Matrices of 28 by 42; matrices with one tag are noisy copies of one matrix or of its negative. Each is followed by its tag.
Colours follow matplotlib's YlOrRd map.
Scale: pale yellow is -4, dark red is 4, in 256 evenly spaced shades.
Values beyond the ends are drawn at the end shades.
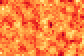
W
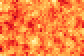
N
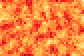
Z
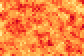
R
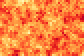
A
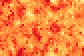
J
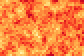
J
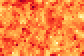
A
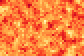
W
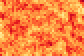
R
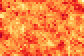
R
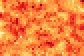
R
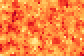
N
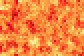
N
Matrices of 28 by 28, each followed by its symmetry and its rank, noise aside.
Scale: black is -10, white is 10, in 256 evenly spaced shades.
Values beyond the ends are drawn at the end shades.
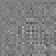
antisymmetric, rank four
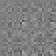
symmetric, rank three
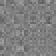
antisymmetric, rank four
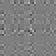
antisymmetric, rank two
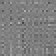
no symmetry, rank three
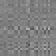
no symmetry, rank two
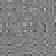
no symmetry, rank four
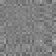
no symmetry, rank three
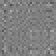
symmetric, rank three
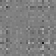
symmetric, rank two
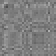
symmetric, rank three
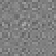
symmetric, rank three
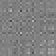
symmetric, rank three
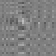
no symmetry, rank two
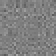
no symmetry, rank four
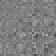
symmetric, rank four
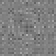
symmetric, rank three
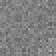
symmetric, rank four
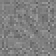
antisymmetric, rank four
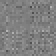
antisymmetric, rank four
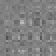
no symmetry, rank three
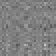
no symmetry, rank three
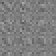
no symmetry, rank three
